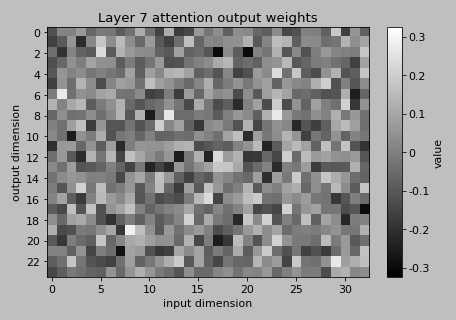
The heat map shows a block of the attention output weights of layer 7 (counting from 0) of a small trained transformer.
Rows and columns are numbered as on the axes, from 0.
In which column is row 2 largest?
5
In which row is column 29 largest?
22
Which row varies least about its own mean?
23
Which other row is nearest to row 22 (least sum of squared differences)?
4
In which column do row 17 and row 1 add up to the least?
3
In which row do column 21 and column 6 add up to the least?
9
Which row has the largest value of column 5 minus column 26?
2
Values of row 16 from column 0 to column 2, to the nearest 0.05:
0 0.1 -0.1
